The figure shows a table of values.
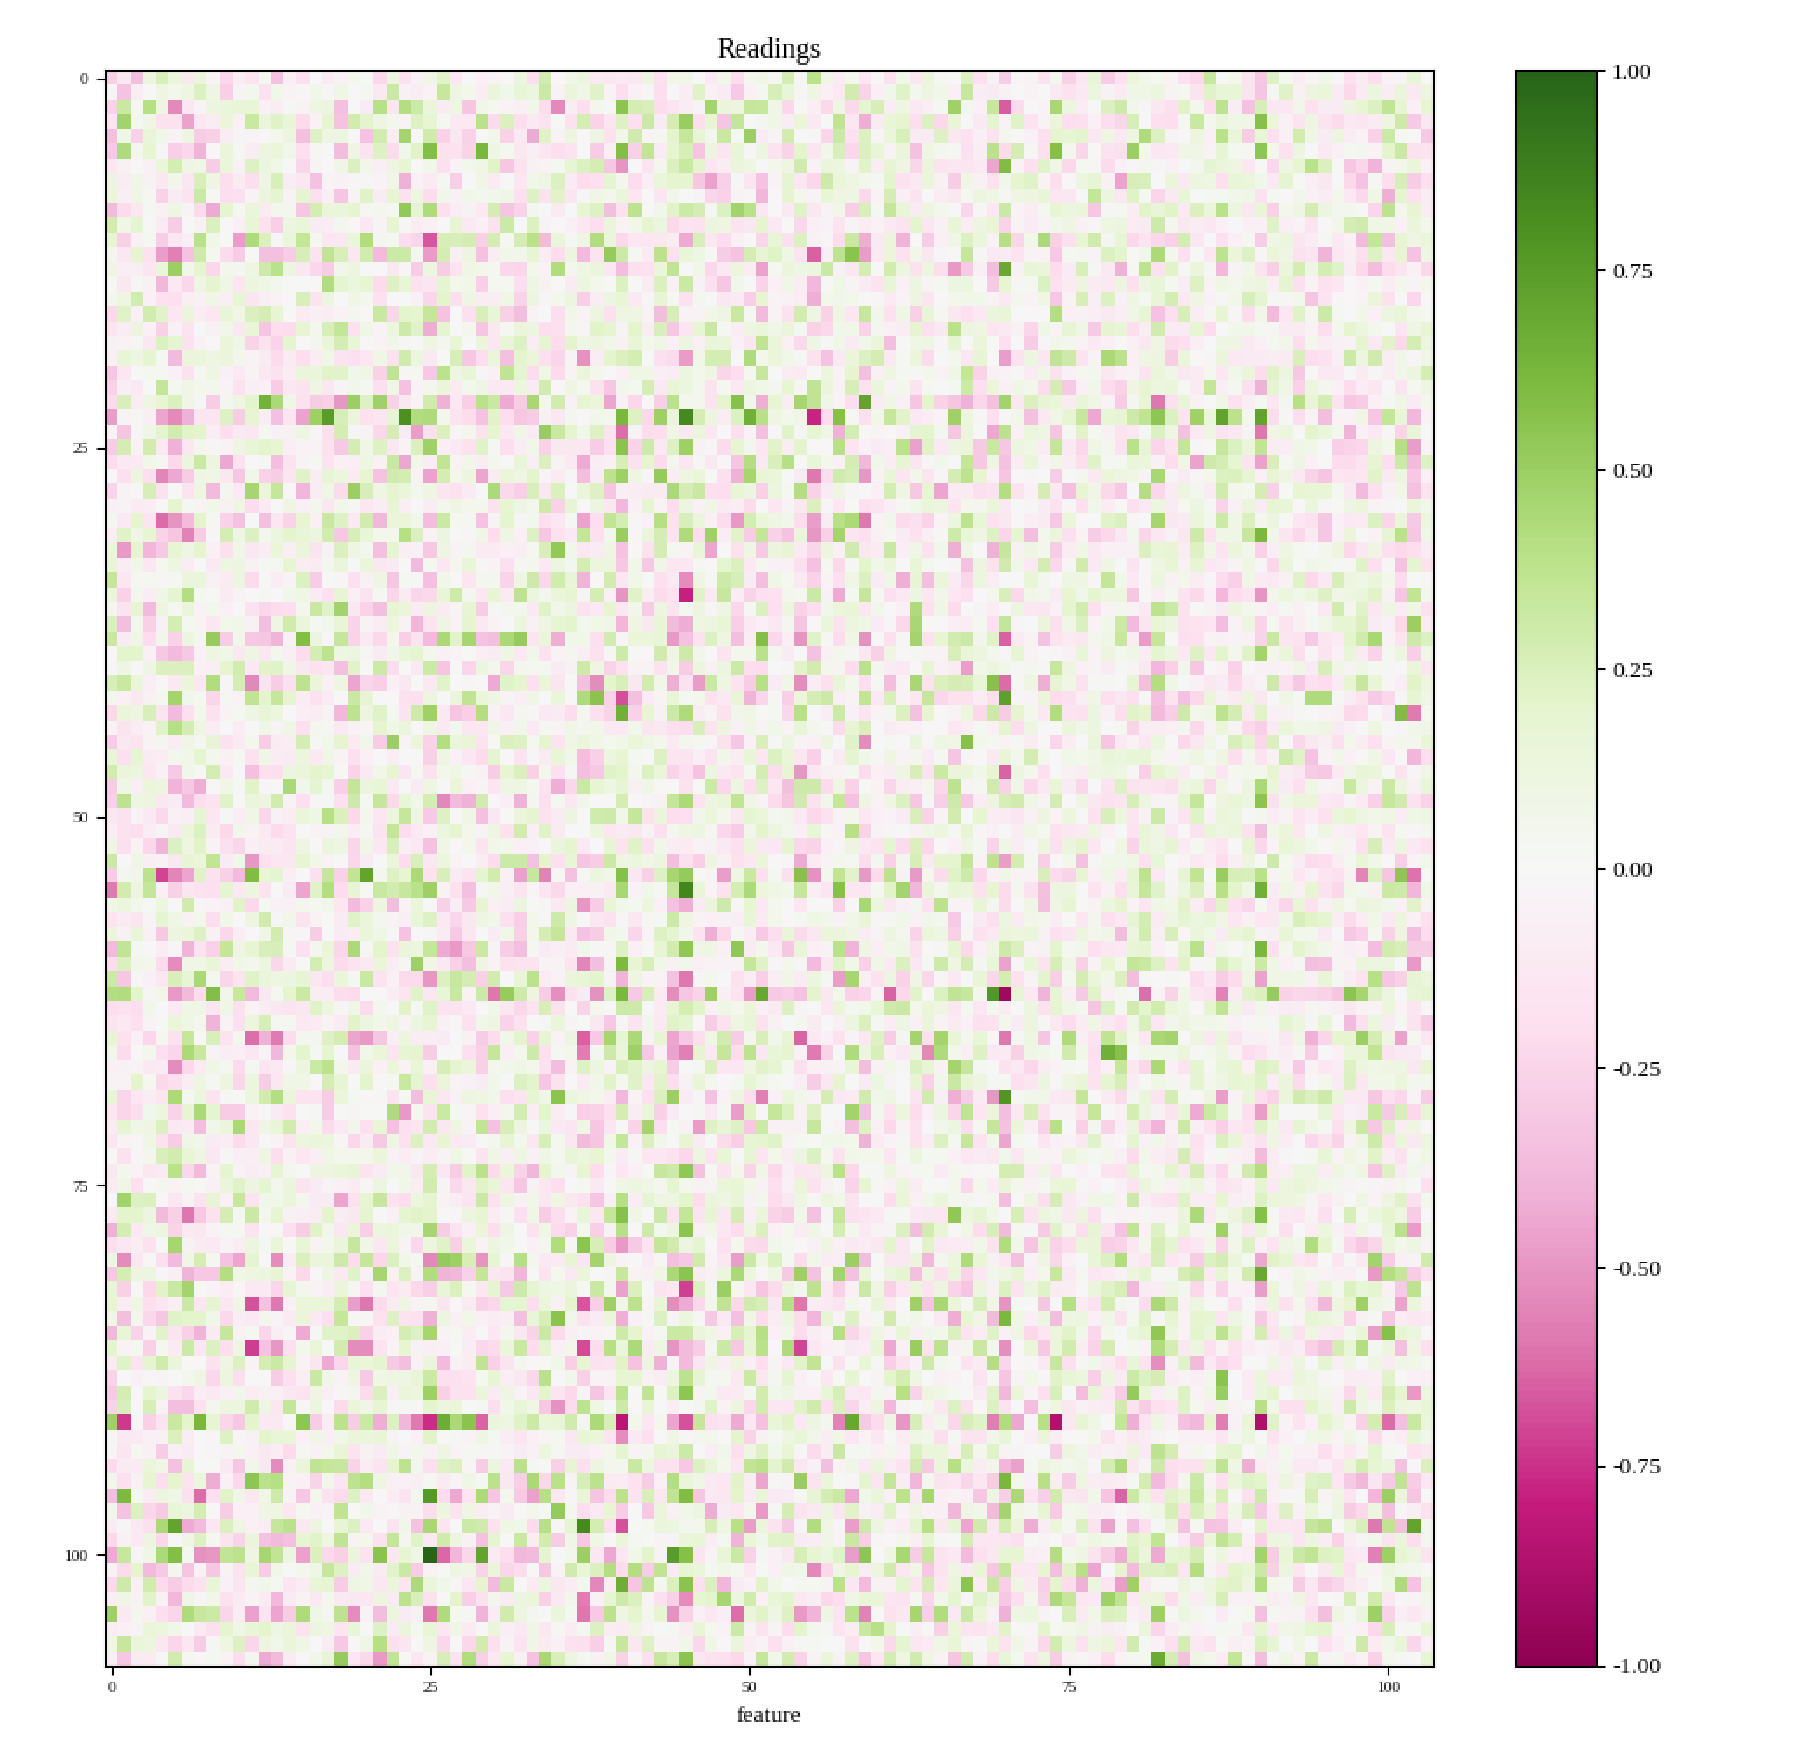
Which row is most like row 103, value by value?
19
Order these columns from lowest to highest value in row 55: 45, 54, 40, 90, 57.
54, 40, 57, 90, 45
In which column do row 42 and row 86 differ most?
70
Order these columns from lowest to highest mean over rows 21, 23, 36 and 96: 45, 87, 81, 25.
81, 87, 25, 45
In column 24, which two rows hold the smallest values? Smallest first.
91, 24
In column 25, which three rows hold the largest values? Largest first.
100, 96, 5
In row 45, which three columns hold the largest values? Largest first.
67, 22, 26
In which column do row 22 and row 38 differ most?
59
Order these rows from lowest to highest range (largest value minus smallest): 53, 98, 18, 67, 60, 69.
18, 53, 67, 60, 69, 98
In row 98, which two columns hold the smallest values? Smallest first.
40, 99
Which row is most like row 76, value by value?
106
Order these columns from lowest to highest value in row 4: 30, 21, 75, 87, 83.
83, 30, 75, 21, 87
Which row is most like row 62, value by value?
41
